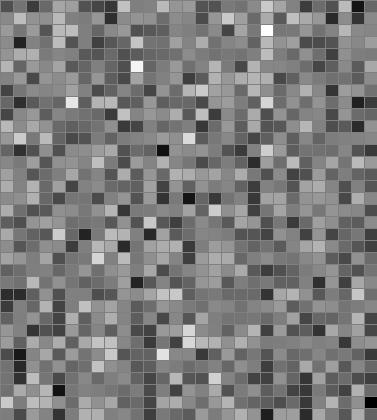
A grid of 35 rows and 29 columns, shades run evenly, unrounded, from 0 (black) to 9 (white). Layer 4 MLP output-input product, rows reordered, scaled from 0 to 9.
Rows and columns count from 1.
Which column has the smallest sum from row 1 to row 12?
26
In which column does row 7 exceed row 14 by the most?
20
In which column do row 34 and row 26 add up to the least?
29
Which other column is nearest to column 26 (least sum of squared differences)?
7
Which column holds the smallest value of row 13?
13
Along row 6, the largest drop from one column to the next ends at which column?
12
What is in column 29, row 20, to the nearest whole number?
2
